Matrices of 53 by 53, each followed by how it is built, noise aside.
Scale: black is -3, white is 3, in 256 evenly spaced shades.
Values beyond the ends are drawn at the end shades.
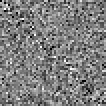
banded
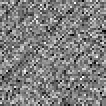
Hankel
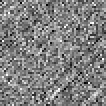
Hankel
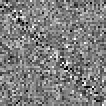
banded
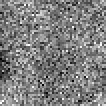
smooth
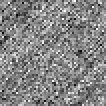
Hankel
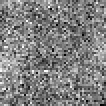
smooth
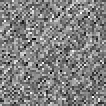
Hankel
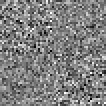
block diagonal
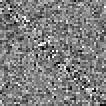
banded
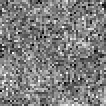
smooth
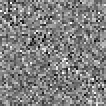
block diagonal
